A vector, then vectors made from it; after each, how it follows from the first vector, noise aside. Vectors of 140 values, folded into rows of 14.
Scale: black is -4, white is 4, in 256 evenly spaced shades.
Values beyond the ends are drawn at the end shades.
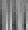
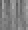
reversed, negated, shrunk.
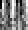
reversed, negated, scaled up.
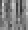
reversed, negated.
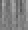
reversed, negated, shrunk.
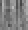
reversed, negated, shrunk.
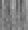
reversed, negated, shrunk.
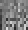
sign-scrambled.
